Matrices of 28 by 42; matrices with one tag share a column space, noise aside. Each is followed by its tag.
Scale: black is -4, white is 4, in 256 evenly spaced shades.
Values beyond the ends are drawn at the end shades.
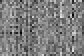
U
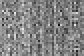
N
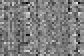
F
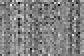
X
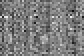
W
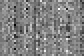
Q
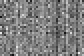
U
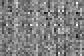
N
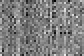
U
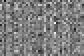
X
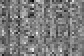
U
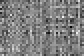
U
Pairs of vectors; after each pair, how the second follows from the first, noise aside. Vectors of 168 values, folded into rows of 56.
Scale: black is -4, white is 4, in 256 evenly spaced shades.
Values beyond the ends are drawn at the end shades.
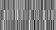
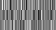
reversed, negated.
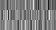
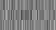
wrapped around, shrunk.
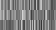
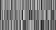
sign-scrambled.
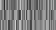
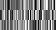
reversed, negated, scaled up.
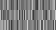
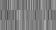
wrapped around, negated, shrunk.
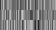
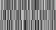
sign-scrambled.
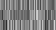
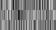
reversed, negated.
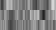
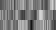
wrapped around.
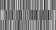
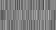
negated, shrunk.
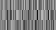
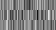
sign-scrambled.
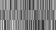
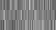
negated, shrunk.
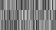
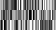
reversed, negated, scaled up.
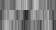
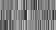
sign-scrambled.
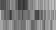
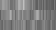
negated, shrunk.
